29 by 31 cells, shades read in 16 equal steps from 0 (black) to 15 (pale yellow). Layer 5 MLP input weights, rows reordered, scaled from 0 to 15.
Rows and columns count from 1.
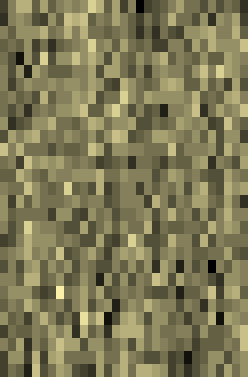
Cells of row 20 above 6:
23
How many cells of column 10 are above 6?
18
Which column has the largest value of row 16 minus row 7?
29
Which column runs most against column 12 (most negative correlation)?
5
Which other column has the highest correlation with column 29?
1
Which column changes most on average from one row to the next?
27
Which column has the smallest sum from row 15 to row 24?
15
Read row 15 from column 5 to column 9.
9 7 6 7 13
